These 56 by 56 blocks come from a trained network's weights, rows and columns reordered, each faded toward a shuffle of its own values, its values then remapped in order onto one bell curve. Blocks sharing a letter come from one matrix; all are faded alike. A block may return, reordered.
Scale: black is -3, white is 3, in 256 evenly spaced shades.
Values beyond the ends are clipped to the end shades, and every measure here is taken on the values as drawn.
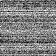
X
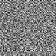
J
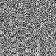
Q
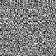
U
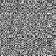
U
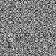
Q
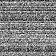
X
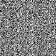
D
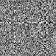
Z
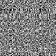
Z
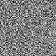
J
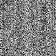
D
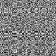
U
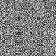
Q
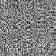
Z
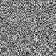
Q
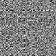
Z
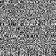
J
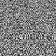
J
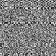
J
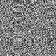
Q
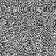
Q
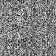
D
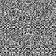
J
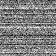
X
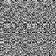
U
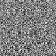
J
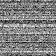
X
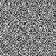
Q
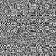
J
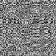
U
